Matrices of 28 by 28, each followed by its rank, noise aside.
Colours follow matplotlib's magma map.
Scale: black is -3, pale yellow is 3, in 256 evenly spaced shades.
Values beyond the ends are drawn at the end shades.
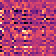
three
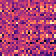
four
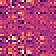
three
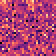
eight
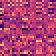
four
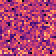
eight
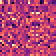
four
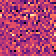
six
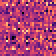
four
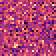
eight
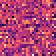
eight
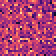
eight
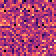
six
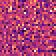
eight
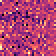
eight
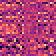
three
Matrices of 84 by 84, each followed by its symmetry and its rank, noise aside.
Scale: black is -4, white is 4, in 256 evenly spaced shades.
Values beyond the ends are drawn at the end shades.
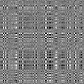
no symmetry, rank one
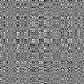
no symmetry, rank three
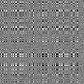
no symmetry, rank one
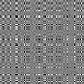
symmetric, rank one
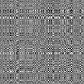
no symmetry, rank three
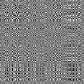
no symmetry, rank two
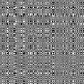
antisymmetric, rank two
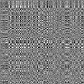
no symmetry, rank two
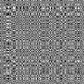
antisymmetric, rank two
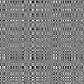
no symmetry, rank one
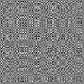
symmetric, rank three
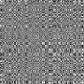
symmetric, rank two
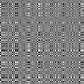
no symmetry, rank one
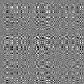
antisymmetric, rank two
